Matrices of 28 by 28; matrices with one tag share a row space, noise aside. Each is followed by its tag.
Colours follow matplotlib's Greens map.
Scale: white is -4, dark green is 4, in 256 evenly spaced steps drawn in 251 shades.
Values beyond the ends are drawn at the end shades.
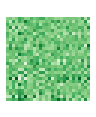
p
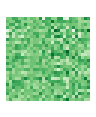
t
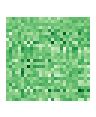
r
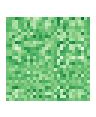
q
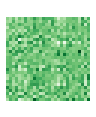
p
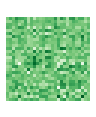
q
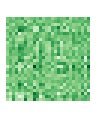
p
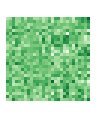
t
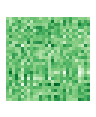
r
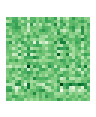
q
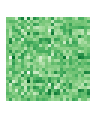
r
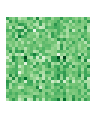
p
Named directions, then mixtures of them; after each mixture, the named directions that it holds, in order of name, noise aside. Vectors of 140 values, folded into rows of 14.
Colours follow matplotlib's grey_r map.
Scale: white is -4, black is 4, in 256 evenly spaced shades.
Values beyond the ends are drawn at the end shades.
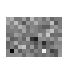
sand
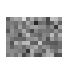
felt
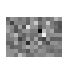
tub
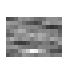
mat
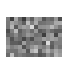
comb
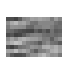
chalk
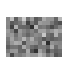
comb.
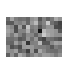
tub.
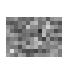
mat, sand, tub.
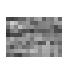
chalk, comb, mat.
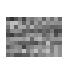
chalk, comb, mat.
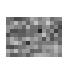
chalk, felt, tub.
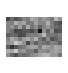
chalk, tub.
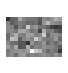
mat, sand, tub.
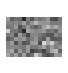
felt, mat, sand.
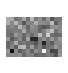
sand.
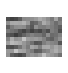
chalk.
